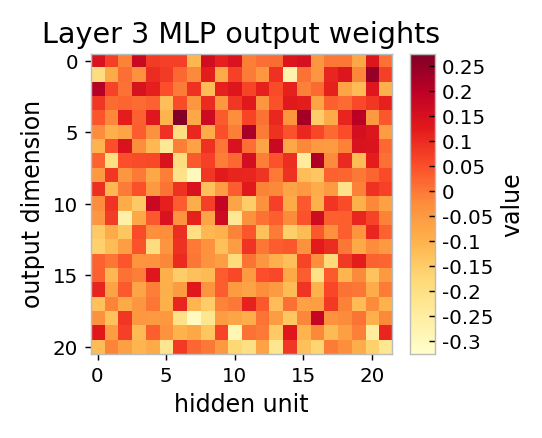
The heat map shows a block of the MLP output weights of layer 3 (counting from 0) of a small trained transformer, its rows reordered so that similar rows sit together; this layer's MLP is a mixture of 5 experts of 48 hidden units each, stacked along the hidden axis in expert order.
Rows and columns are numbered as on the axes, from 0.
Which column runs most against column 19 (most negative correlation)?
17
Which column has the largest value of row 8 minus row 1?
14
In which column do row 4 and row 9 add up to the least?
16
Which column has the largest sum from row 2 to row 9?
11
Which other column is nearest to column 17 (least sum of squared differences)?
12
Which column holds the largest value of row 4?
6
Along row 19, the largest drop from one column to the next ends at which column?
10
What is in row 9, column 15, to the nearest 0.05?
-0.05
